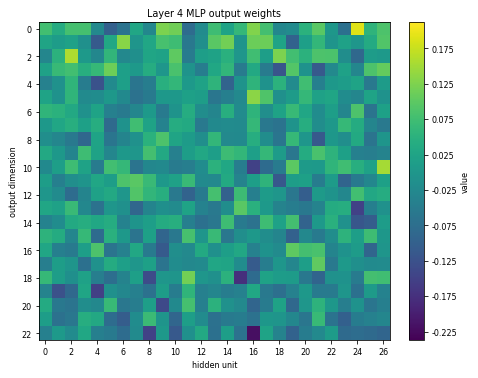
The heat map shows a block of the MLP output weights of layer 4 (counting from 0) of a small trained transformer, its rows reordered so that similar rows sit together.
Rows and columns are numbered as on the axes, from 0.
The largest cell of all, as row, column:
0, 24
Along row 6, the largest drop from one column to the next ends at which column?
25
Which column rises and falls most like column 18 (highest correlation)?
21
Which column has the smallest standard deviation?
12
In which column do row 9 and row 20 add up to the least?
19
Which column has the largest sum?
26
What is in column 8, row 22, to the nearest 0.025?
-0.15
